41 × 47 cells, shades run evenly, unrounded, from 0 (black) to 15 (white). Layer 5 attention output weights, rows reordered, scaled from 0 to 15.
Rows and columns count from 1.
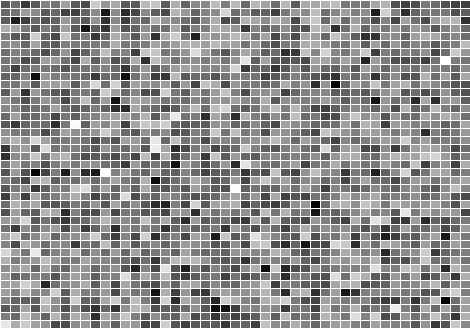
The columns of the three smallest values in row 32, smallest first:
39, 44, 31
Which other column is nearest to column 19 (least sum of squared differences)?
6
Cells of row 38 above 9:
15
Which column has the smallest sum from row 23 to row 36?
16
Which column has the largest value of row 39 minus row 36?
5
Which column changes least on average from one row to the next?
42
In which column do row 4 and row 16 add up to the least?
9
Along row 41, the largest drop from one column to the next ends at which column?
18
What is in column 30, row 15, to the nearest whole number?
11
